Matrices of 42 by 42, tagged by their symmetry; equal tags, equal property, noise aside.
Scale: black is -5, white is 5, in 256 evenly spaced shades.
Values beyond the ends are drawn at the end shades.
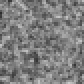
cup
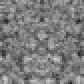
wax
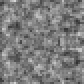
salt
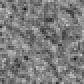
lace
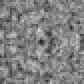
salt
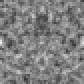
wax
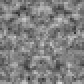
wax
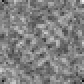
lace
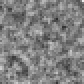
lace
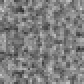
salt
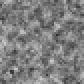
lace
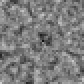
lace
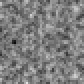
salt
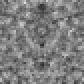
wax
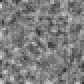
lace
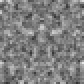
wax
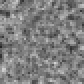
cup
